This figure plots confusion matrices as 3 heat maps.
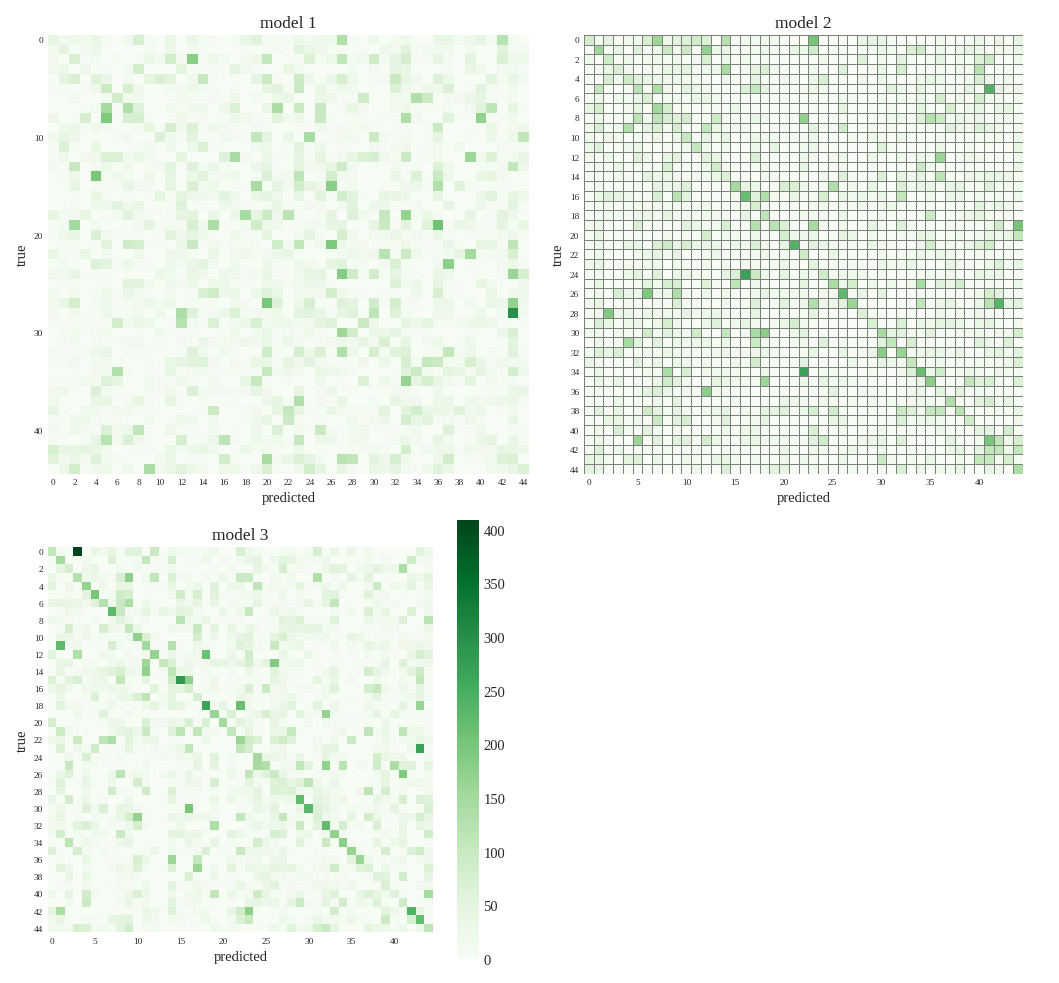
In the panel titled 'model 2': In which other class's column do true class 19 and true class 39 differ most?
44
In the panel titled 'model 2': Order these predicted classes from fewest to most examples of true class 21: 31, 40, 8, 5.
31, 5, 40, 8
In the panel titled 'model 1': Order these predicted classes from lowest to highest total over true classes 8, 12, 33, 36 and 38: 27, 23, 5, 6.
27, 6, 23, 5
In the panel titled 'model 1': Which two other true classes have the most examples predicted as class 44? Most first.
10, 24
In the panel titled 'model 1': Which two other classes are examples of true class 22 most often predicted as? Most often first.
39, 31
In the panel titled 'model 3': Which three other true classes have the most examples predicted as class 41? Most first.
26, 2, 21
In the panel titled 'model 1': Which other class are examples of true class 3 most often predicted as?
8
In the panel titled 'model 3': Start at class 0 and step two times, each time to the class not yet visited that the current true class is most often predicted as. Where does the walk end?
9
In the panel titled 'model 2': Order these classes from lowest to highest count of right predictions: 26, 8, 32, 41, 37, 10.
8, 10, 37, 32, 41, 26
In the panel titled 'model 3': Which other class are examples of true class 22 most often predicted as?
7
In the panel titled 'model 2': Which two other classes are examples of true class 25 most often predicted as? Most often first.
34, 15
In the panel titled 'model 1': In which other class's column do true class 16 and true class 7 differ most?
5
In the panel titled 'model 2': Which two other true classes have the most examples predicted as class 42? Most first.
27, 41
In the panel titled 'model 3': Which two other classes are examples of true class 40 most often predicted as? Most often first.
44, 19
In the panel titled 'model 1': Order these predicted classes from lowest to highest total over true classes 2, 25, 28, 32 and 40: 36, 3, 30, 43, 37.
3, 36, 37, 30, 43
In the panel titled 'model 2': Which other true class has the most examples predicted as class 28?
2
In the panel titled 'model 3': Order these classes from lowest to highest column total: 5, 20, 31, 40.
20, 40, 5, 31
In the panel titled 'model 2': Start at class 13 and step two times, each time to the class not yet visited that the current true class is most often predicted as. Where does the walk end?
22
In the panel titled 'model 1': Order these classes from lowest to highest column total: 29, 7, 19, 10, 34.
10, 29, 34, 7, 19
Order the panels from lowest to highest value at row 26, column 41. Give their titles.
model 1, model 2, model 3
